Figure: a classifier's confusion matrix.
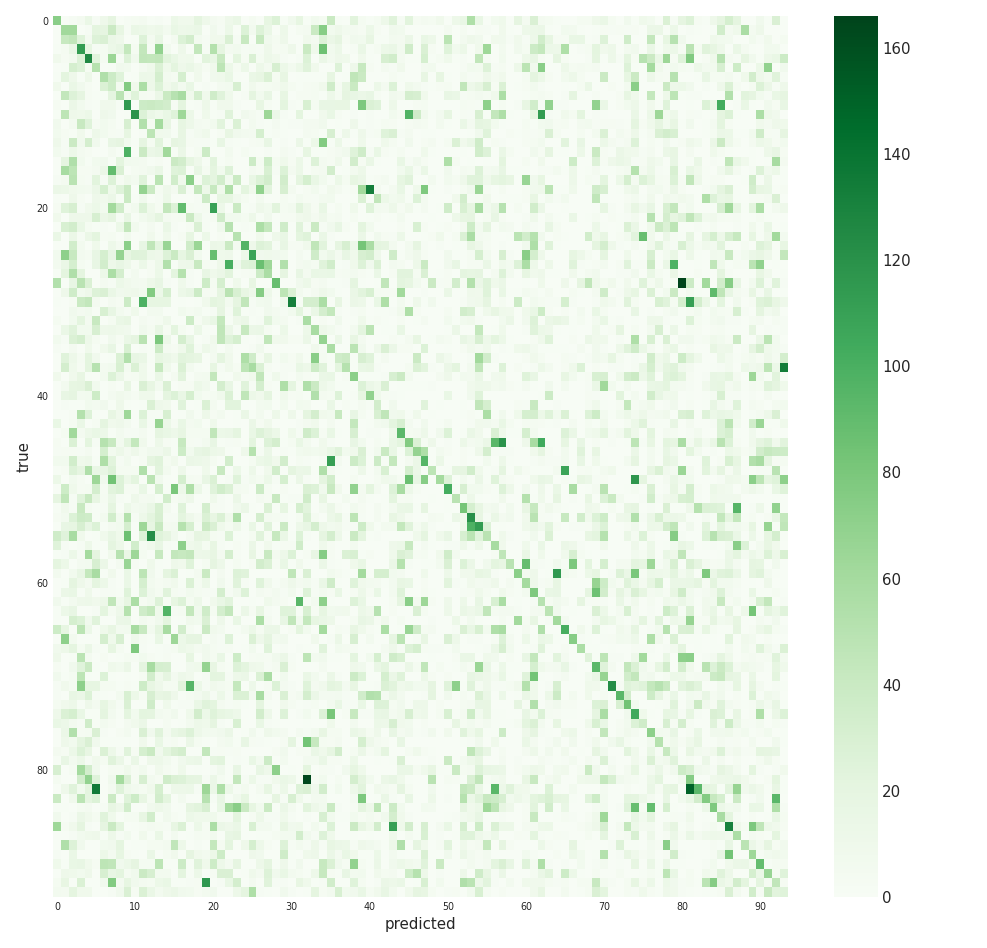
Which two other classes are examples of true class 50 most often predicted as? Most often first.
15, 38
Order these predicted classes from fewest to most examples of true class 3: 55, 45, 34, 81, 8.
8, 45, 81, 55, 34
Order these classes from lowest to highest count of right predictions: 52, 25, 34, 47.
34, 52, 47, 25
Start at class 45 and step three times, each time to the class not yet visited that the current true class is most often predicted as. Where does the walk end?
13
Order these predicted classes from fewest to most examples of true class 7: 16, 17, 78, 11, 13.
16, 17, 13, 78, 11
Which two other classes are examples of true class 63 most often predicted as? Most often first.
14, 89
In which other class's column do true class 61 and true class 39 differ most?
69
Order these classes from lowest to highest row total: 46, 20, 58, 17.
46, 58, 17, 20
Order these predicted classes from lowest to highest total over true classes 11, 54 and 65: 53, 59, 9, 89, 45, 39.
59, 89, 39, 9, 45, 53
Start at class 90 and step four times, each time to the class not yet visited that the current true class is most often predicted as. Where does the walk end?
43
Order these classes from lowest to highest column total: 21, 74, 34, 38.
21, 38, 34, 74
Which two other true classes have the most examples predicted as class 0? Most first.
86, 28
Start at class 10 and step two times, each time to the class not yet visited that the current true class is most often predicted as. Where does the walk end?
31
